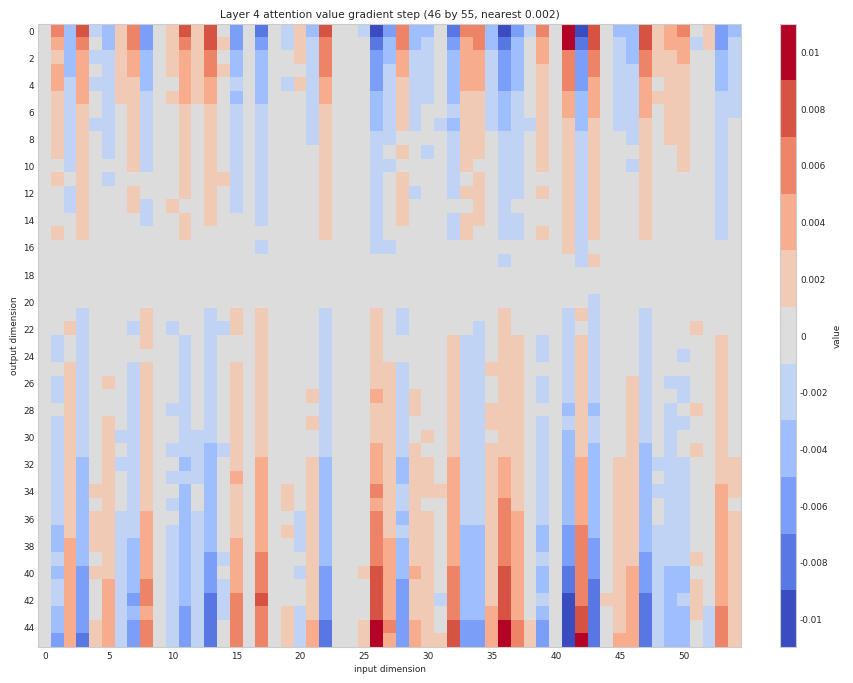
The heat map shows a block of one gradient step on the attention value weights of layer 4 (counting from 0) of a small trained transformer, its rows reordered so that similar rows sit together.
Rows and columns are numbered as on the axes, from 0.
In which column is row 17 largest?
43
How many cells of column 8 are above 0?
24
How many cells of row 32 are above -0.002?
37
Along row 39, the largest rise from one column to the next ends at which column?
42
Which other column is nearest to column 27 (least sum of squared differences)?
46
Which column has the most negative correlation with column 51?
14
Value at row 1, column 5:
-0.004
